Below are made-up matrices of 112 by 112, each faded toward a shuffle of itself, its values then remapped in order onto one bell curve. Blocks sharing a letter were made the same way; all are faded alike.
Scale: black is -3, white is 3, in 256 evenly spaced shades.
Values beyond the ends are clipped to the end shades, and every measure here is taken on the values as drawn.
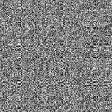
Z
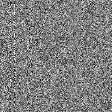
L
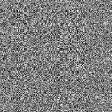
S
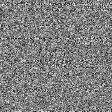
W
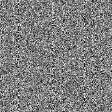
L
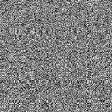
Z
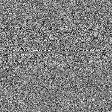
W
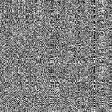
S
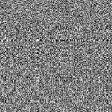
Z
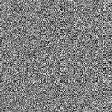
S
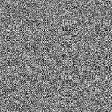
Z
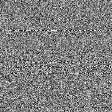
W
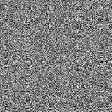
Z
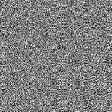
Z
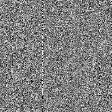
L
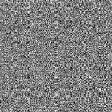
S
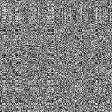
S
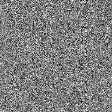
L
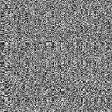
S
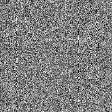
L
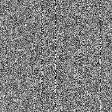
L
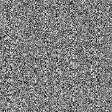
L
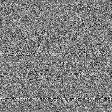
W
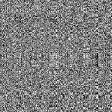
S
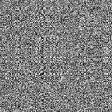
Z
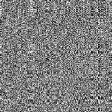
Z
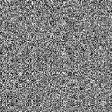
Z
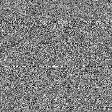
W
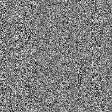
L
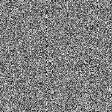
L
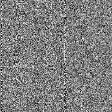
L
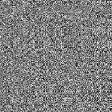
S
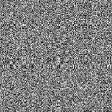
Z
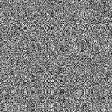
Z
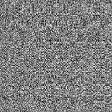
Z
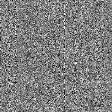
L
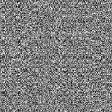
S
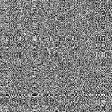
S
